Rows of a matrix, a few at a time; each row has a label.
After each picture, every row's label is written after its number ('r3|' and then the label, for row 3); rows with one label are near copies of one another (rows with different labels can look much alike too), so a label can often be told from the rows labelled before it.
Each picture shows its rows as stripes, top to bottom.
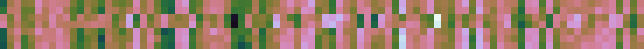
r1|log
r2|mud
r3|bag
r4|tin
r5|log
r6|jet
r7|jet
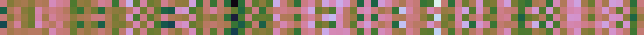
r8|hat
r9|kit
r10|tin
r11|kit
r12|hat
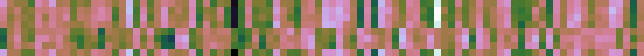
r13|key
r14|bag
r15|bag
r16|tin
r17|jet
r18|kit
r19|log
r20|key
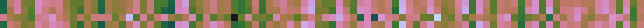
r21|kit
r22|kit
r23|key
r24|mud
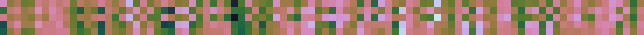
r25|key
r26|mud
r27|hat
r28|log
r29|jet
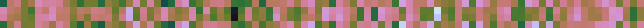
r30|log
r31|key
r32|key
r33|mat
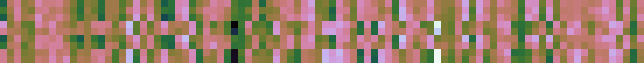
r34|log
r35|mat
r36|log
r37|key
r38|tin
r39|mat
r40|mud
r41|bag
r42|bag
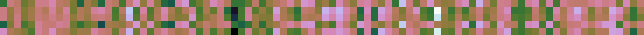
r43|mud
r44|bag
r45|bag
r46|jet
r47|key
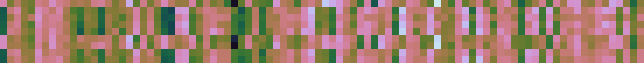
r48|tin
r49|kit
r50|log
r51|kit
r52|mud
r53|key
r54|key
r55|log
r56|log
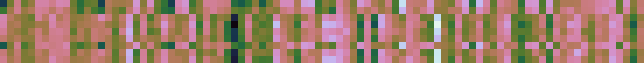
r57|jet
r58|mat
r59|key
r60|tin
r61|hat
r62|tin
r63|jet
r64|bag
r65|tin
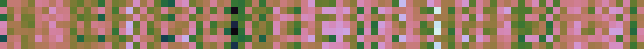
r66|kit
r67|hat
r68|jet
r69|key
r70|hat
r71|log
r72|bag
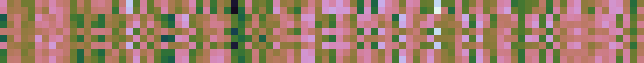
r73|key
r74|hat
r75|kit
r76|mat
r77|bag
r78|log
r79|key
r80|mud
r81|mud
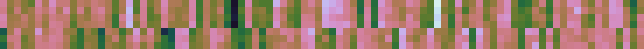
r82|tin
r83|bag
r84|hat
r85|hat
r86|log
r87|mud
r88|kit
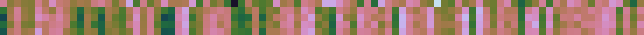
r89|tin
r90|mat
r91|log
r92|mat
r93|log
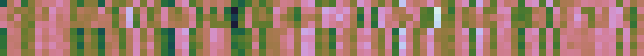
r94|jet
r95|hat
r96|bag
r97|key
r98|mud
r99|mud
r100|mud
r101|mud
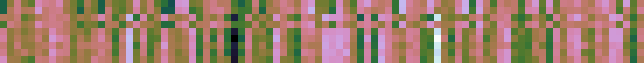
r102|kit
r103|log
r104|bag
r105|mud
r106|hat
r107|hat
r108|bag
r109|hat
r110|key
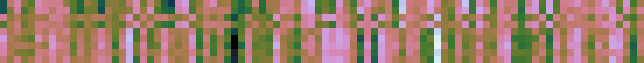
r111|kit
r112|jet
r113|tin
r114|mat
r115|bag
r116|key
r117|hat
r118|key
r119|bag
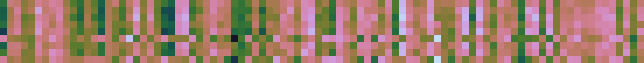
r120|mud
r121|log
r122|mat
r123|kit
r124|log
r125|key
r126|kit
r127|mud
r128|tin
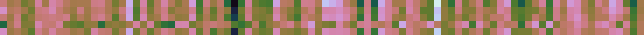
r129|tin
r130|key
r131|bag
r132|kit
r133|key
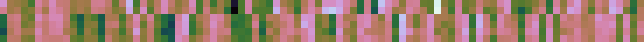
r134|key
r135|tin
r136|mud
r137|mud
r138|log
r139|kit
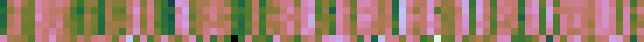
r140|kit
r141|mat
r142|kit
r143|kit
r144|mud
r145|key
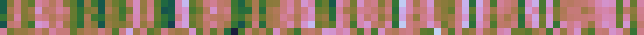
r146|mat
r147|log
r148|mat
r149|kit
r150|hat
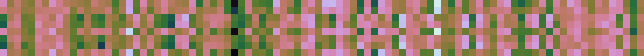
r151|tin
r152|bag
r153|mat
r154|kit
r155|key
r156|kit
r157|jet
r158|key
